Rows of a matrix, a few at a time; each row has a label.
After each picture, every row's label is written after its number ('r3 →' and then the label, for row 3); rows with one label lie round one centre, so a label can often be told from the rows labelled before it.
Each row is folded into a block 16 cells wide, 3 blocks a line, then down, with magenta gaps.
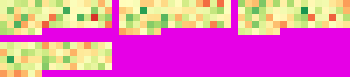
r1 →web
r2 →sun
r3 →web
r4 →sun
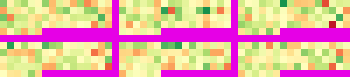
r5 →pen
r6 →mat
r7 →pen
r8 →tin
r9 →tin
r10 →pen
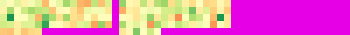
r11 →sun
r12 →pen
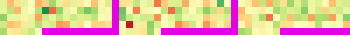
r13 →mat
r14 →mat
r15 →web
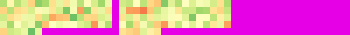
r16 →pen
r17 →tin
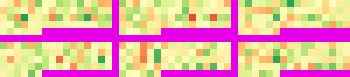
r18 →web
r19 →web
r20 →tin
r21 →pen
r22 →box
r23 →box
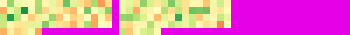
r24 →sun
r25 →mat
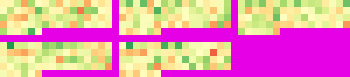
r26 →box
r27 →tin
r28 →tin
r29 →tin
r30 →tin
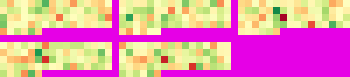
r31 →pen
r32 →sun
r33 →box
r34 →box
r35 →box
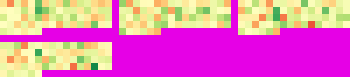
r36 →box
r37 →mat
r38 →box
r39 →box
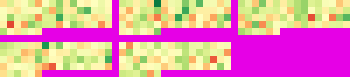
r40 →mat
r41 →web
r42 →web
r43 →tin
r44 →web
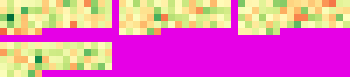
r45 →sun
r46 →box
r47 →pen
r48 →box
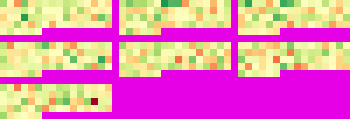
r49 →web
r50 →tin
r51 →tin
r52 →pen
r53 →pen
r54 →mat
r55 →web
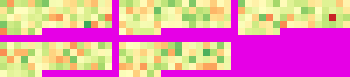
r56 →pen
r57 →tin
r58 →web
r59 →pen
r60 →mat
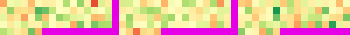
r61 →box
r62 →sun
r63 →box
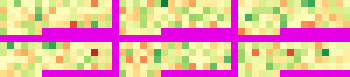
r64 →box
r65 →pen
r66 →sun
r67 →tin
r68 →box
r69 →mat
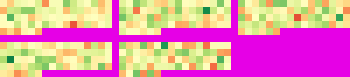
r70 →sun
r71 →mat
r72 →pen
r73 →sun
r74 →pen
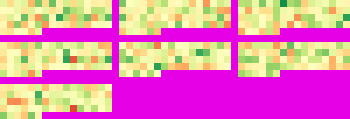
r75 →web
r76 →pen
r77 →tin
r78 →web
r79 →mat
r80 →mat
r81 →box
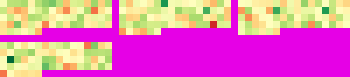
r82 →tin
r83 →pen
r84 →box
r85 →sun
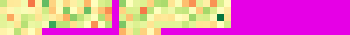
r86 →pen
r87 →pen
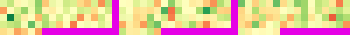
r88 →sun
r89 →mat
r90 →web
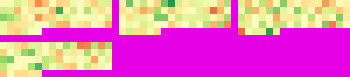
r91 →mat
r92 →tin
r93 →pen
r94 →sun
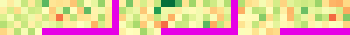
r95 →pen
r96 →tin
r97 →web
